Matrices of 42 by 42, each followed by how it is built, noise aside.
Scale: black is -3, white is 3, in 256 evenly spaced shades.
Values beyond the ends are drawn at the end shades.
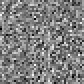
repeating rows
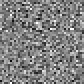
low rank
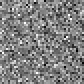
repeating rows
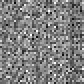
repeating rows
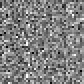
repeating rows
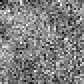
smooth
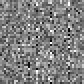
uneven columns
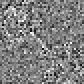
block diagonal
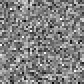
repeating rows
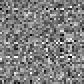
low rank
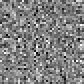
low rank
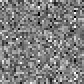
uneven columns
